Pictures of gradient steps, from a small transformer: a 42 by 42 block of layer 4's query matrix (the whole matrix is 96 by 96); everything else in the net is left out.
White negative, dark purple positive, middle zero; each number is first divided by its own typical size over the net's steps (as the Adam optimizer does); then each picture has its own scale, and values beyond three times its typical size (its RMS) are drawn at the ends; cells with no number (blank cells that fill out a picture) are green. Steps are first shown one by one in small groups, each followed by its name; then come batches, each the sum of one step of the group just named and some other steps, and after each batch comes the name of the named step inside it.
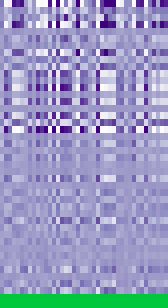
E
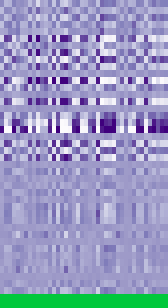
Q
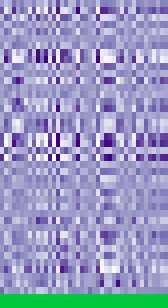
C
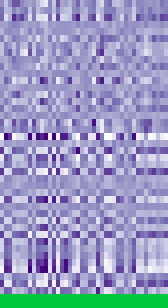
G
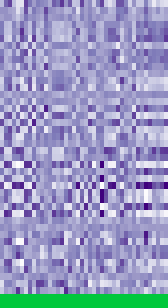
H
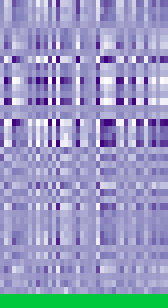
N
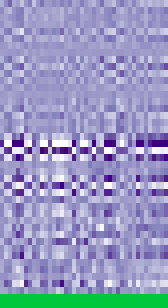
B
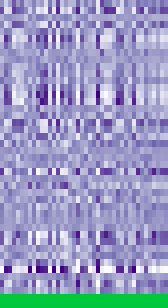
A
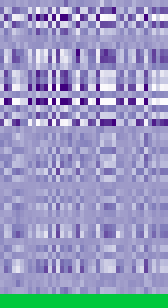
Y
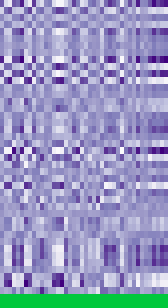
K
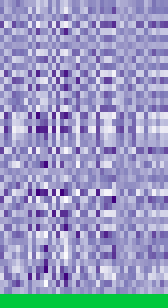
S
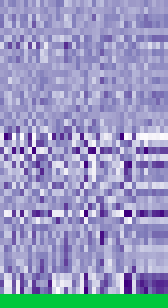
G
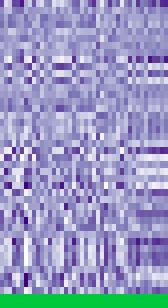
K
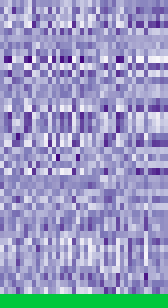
C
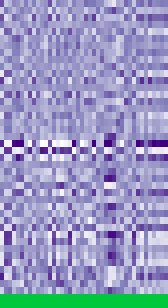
B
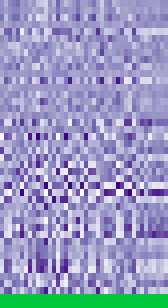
G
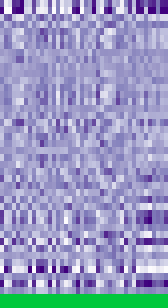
A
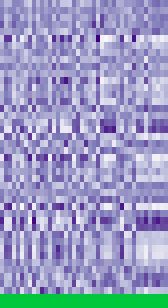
Q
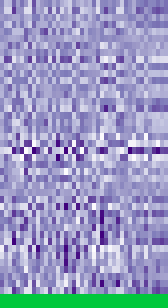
C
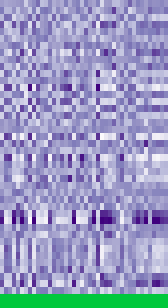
Y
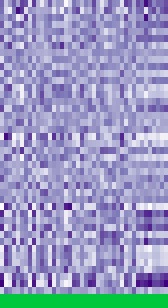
G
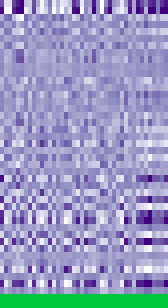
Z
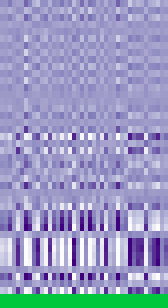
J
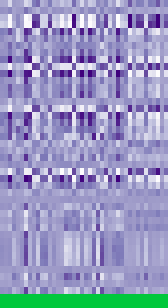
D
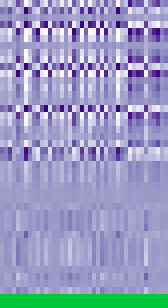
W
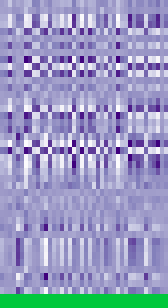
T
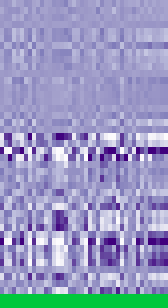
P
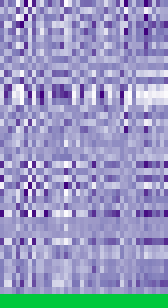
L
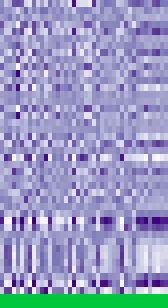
W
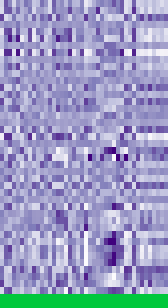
P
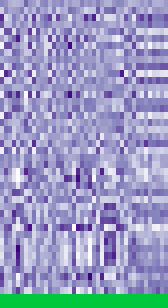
J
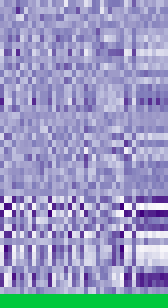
Z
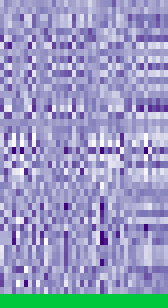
T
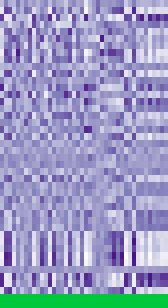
D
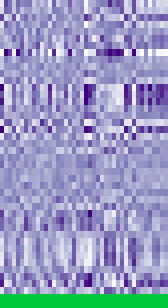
J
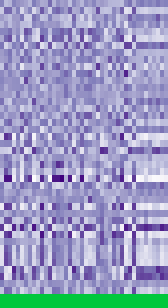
D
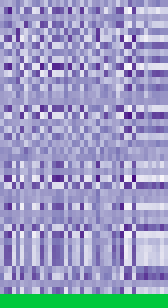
W
